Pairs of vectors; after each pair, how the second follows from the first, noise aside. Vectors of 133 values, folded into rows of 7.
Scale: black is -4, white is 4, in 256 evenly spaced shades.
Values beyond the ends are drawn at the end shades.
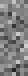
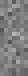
reversed, negated, shrunk.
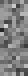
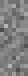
shrunk.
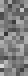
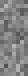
reversed, negated, shrunk.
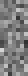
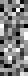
reversed, negated, scaled up.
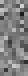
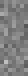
reversed, negated, shrunk.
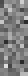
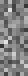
wrapped around.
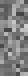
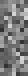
wrapped around.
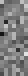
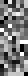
reversed, negated, scaled up.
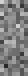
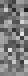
wrapped around.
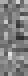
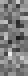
copied.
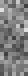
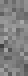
reversed, negated, shrunk.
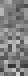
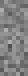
shrunk.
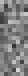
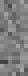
reversed, negated, shrunk.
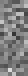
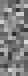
copied.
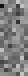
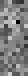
wrapped around.
